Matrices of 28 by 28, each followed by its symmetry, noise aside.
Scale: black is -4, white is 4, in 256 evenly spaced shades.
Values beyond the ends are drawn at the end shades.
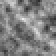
symmetric across the other diagonal.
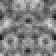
mirrored left to right.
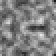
mirrored top to bottom.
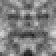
mirrored left to right.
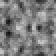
mirrored top to bottom.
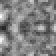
mirrored top to bottom.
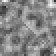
symmetric across the other diagonal.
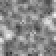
same after a half turn.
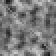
same after a half turn.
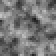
symmetric across the other diagonal.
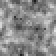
same after a half turn.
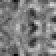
mirrored top to bottom.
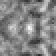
mirrored top to bottom.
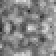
mirrored top to bottom.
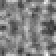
mirrored top to bottom.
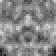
mirrored left to right.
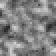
same after a half turn.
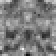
mirrored left to right.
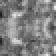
mirrored top to bottom.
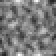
same after a half turn.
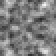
mirrored top to bottom.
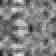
mirrored top to bottom.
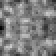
mirrored top to bottom.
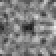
mirrored top to bottom.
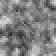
symmetric across the other diagonal.
